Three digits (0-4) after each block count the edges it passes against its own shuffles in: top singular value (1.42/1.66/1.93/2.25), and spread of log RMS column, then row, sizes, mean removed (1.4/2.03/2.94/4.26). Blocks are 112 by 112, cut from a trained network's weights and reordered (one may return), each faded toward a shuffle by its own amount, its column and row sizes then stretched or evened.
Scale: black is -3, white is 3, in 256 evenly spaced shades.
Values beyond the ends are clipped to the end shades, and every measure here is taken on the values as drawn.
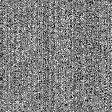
2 1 0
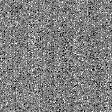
0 1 1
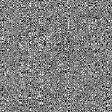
3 3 2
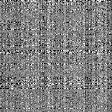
4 0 3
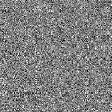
2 2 1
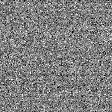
0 0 1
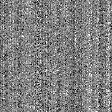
3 2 1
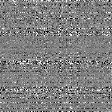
1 2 4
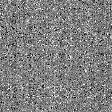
0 0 2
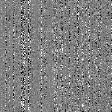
0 4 0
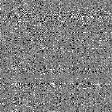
1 2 3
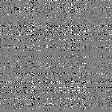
1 3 4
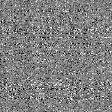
0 0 3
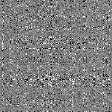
1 3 3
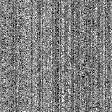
4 2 0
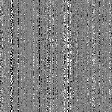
3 4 1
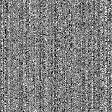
3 2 0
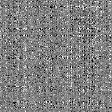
3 2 3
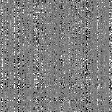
1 4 2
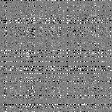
2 3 4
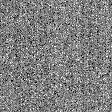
0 0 0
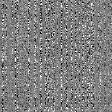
1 4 0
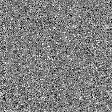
0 1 1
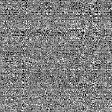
2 2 2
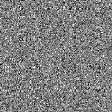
3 2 1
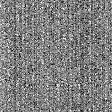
3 0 1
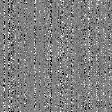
0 4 1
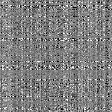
4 1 4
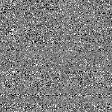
1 2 3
